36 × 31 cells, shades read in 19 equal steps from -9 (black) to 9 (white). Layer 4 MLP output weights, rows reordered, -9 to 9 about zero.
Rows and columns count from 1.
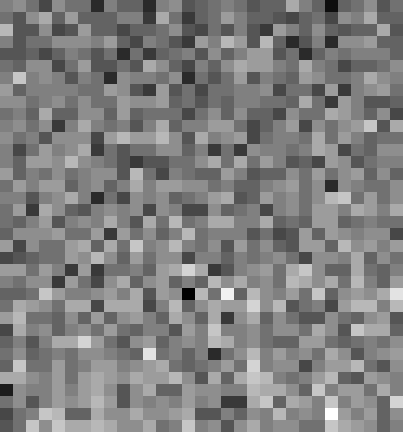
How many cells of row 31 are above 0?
15
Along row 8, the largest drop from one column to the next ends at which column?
27
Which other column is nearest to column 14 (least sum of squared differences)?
11
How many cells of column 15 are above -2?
21
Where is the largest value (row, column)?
35, 26
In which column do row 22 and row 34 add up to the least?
18
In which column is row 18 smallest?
3
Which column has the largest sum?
7
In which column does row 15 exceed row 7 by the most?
9
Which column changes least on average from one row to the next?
20
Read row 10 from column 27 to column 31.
2 0 -2 1 -4
